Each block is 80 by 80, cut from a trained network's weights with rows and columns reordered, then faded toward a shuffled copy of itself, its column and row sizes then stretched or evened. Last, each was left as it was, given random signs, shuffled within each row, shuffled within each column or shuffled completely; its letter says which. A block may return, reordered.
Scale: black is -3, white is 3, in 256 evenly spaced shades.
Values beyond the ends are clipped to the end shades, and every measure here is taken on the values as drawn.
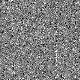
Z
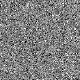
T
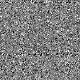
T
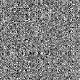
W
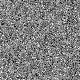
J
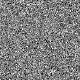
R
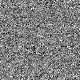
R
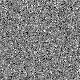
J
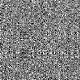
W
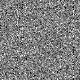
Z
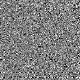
W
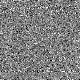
R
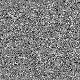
R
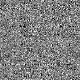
T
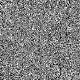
T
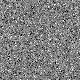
J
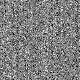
Z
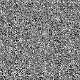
T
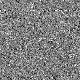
R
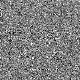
T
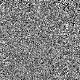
T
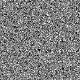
T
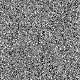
Z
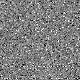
R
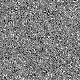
J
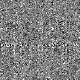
W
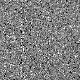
Z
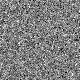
J
